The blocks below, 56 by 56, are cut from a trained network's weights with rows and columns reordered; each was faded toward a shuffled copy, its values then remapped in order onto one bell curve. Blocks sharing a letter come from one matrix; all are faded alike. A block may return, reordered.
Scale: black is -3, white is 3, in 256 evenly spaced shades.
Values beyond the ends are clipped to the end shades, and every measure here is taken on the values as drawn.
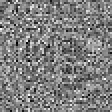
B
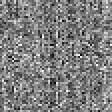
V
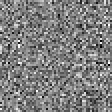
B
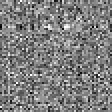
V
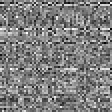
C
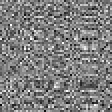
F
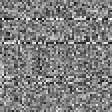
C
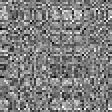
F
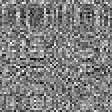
F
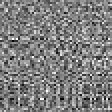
F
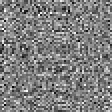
B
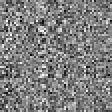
B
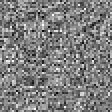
B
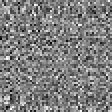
B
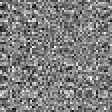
B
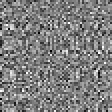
B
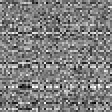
C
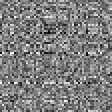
C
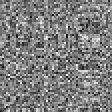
B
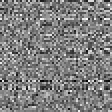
C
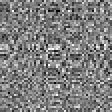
F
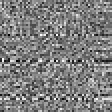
C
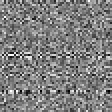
C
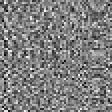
B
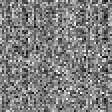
V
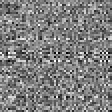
C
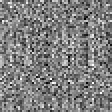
V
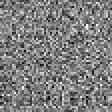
B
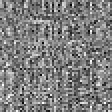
V
